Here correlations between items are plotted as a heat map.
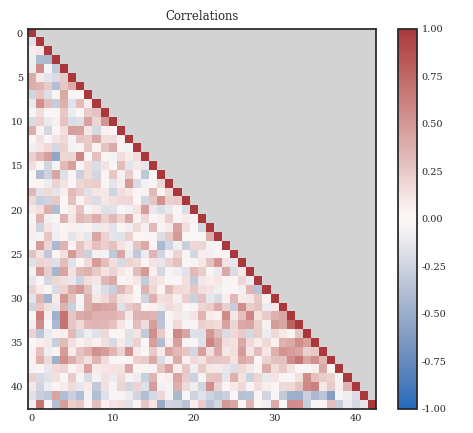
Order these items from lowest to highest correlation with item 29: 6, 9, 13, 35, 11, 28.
28, 9, 13, 35, 11, 6
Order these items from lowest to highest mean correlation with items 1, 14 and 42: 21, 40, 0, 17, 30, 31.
40, 17, 0, 31, 30, 21
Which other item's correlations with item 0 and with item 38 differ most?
7
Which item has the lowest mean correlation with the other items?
41
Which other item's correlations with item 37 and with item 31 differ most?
5
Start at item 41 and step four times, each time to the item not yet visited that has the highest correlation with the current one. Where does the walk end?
34
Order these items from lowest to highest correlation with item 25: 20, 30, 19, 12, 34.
20, 12, 19, 34, 30
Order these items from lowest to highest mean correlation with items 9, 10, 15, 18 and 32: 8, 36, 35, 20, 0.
20, 0, 8, 35, 36
